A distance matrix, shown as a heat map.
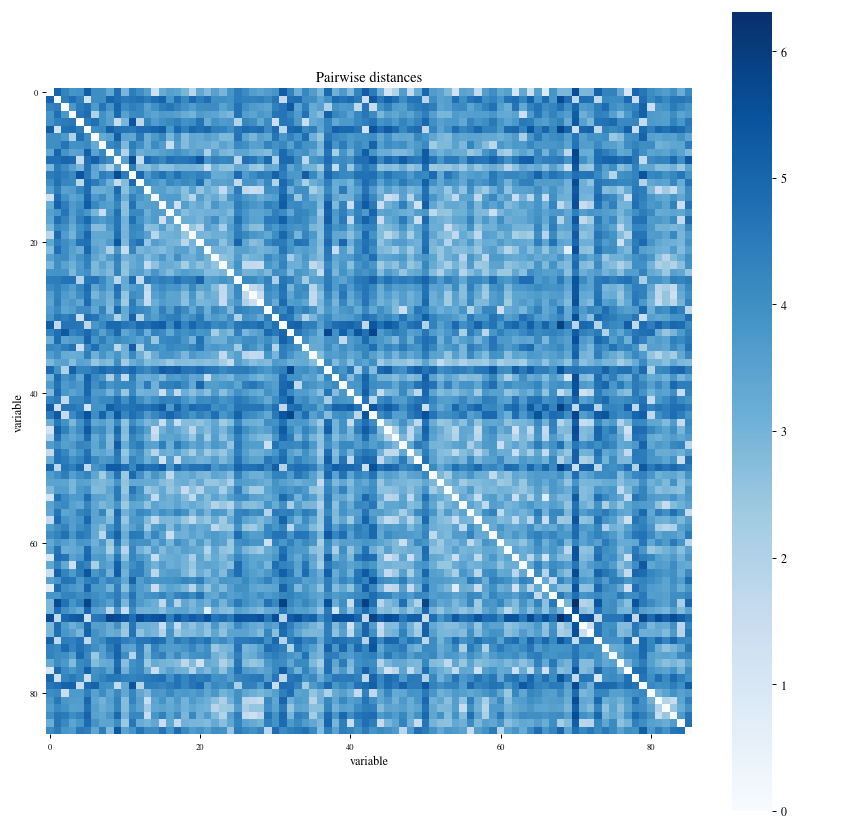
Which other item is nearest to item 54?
66
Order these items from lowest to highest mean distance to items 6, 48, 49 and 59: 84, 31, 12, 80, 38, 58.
84, 58, 38, 80, 12, 31
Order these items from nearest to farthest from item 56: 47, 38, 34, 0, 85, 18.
85, 47, 38, 0, 18, 34
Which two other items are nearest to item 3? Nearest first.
63, 6
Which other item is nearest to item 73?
78
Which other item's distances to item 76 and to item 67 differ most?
20
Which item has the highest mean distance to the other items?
70
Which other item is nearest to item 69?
21
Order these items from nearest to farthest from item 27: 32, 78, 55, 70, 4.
55, 32, 4, 78, 70
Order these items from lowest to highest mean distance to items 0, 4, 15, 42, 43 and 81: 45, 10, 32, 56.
10, 45, 56, 32
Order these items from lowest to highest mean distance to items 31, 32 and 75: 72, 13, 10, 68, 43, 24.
24, 13, 10, 72, 68, 43
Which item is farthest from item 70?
68
